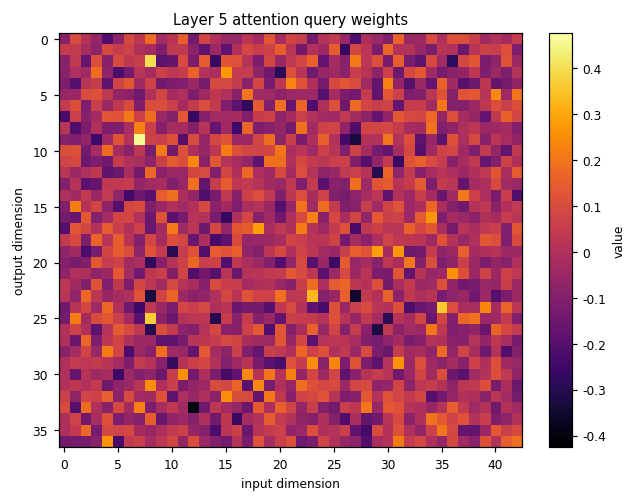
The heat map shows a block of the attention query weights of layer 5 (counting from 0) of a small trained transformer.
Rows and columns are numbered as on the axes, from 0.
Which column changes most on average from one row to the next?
8
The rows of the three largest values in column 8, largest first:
2, 25, 31
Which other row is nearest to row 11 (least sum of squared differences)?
22
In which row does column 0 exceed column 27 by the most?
23
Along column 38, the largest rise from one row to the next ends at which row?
5
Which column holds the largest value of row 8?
7
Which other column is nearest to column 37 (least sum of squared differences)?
38
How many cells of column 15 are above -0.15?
32
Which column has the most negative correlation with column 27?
10
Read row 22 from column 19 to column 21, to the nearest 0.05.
0 -0.05 -0.1
